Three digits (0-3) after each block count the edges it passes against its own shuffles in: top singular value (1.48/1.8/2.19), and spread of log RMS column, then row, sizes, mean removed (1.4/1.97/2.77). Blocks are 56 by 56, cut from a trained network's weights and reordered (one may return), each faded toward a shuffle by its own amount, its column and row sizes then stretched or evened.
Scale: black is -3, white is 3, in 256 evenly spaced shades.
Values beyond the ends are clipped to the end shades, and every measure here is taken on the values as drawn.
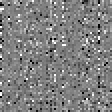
0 3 0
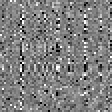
3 2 0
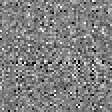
2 1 1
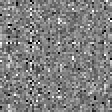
1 2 0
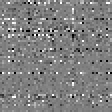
0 2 3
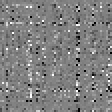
1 3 2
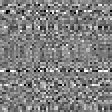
3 0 3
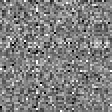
2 0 1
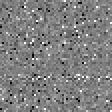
0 1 1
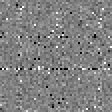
1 1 1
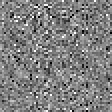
2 2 0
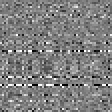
3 0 3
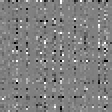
1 3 2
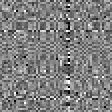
3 1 1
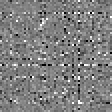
2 2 2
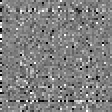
2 2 1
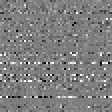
1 1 3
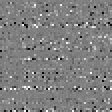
0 1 3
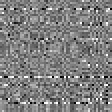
2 0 2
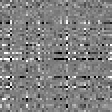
3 2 3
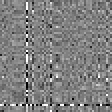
3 2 1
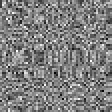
3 0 0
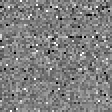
0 0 2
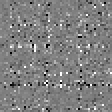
1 2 2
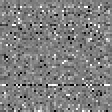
2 1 2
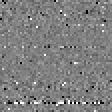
2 0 2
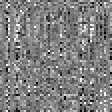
3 3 0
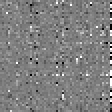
2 2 1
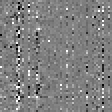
1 3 0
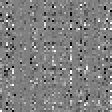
2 3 1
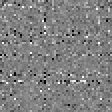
0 1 2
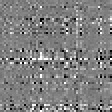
3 2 3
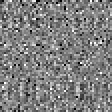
2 0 1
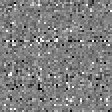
0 1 2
